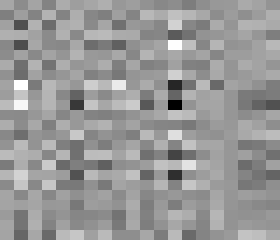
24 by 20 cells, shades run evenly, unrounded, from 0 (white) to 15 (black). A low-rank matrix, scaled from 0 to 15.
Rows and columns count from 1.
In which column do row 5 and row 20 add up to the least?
13
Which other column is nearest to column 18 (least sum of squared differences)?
19
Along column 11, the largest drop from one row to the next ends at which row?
12
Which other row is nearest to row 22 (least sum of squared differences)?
23
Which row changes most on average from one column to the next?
11
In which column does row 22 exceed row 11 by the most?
2
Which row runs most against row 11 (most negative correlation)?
14
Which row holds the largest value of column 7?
5
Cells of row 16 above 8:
5
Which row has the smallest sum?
9
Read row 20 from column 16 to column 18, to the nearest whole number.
5 6 6
